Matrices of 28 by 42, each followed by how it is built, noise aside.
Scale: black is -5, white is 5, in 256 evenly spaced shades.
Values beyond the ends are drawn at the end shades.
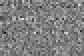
uneven rows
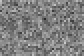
blocks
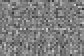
repeating columns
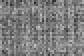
blocks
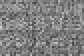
blocks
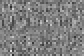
low rank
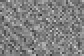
Toeplitz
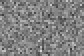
noise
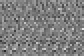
repeating columns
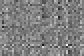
low rank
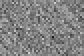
Toeplitz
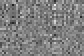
low rank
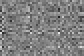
low rank
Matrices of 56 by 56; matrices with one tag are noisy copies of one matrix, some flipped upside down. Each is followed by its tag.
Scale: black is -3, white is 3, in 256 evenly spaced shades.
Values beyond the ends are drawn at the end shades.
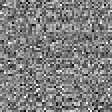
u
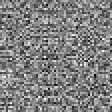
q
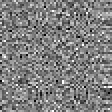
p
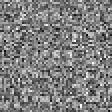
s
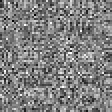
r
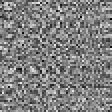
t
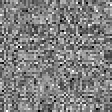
r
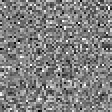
u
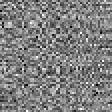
t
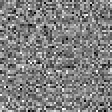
u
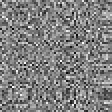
p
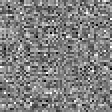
q
